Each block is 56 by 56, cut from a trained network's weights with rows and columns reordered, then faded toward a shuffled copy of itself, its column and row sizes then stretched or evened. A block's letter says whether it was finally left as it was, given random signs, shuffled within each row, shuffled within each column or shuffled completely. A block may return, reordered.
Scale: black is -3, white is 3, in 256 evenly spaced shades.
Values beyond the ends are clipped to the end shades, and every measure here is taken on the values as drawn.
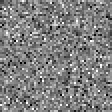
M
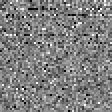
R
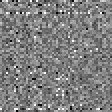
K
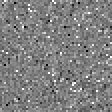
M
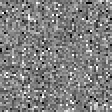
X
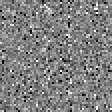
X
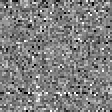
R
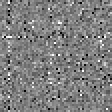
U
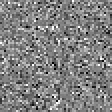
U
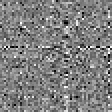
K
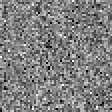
X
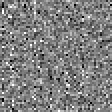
X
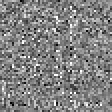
U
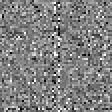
U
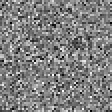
U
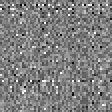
K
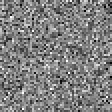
M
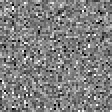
X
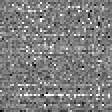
K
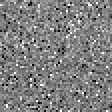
M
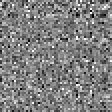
K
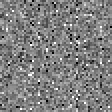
X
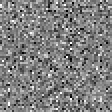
X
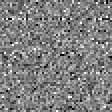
R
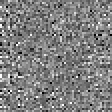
K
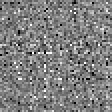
U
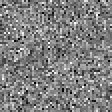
M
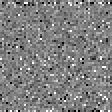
R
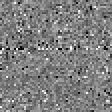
U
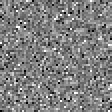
M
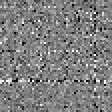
U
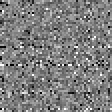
U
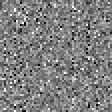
X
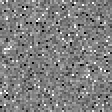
M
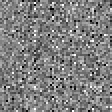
U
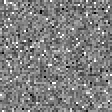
M
